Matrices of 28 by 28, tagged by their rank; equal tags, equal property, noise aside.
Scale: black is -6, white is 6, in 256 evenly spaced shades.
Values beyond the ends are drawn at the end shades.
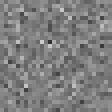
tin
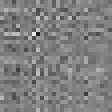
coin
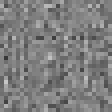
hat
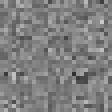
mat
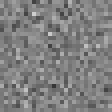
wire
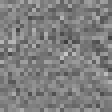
tin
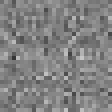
mat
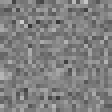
wire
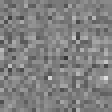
mat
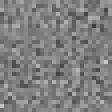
wire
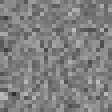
tin
